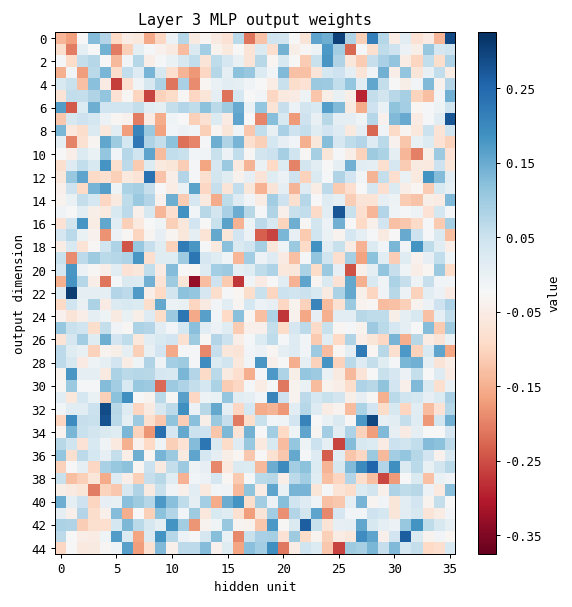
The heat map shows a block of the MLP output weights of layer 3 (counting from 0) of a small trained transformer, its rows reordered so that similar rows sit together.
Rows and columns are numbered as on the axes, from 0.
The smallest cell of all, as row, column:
21, 12
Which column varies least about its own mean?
34
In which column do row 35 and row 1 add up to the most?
13
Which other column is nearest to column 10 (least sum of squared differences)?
5
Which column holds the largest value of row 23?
23
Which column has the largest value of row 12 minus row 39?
8
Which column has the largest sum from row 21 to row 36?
1
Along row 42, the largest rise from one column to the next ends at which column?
19
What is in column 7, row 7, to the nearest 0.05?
-0.2
